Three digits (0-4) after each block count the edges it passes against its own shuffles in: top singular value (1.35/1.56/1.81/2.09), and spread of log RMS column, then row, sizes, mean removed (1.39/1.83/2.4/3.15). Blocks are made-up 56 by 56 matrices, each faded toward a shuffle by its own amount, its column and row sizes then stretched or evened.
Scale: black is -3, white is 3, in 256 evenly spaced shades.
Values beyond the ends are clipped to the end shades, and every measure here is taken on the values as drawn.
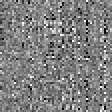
3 3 1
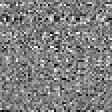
2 0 3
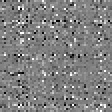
2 3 3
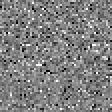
0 0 2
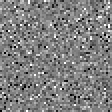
1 0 1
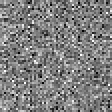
3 1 0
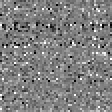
2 1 2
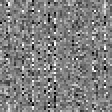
0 4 0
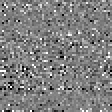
1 0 3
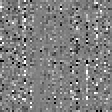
1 4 1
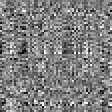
4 2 3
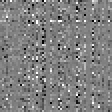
1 4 1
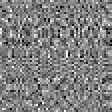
4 0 2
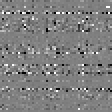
3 2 4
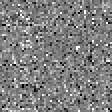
1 1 1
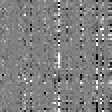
4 4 2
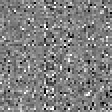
3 3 2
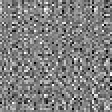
4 2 1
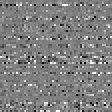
2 0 4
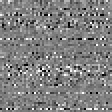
3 0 4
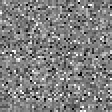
1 0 1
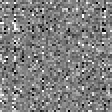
2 3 1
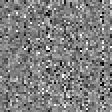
1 3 0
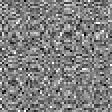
4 0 1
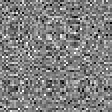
4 0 1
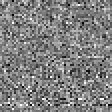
2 0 2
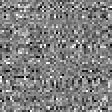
4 0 3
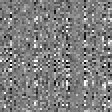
4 4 1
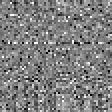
4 0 2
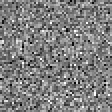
0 0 0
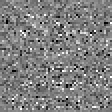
1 1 3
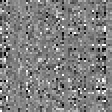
3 4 1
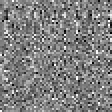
4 2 0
